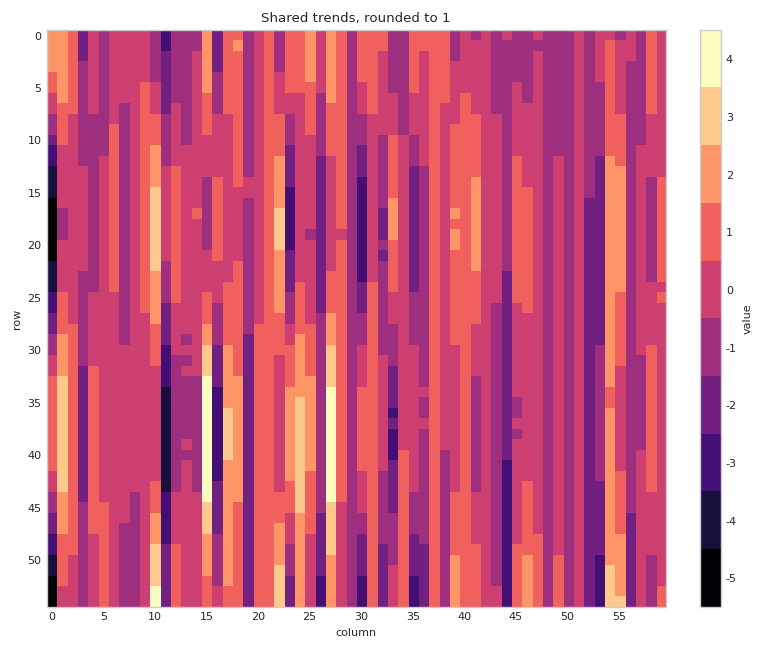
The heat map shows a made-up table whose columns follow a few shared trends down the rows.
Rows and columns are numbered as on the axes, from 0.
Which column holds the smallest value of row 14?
0
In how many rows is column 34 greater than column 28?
10
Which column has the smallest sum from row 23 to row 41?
11
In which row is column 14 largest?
17
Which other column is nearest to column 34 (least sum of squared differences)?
5
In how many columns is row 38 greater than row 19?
21
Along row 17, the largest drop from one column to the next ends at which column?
23
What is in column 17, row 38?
3
